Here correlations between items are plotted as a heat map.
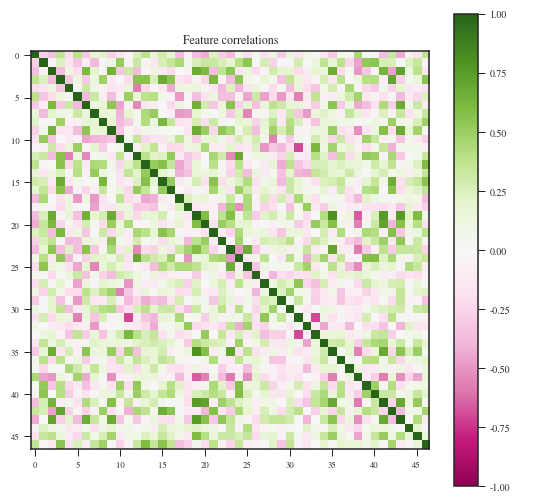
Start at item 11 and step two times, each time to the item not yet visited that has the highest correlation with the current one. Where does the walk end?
20
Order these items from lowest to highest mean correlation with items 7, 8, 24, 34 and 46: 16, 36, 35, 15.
35, 36, 16, 15
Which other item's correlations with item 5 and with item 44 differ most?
25
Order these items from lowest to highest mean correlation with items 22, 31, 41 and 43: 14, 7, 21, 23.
21, 14, 7, 23
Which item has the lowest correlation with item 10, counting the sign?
28
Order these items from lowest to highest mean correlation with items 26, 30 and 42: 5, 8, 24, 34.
5, 34, 8, 24
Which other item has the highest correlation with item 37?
4
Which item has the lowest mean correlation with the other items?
38
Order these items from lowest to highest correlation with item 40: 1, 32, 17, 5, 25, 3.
32, 5, 17, 25, 3, 1
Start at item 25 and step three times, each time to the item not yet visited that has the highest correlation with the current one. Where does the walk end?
19
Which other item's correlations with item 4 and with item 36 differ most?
12
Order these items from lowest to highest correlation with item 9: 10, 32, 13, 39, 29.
10, 39, 32, 13, 29
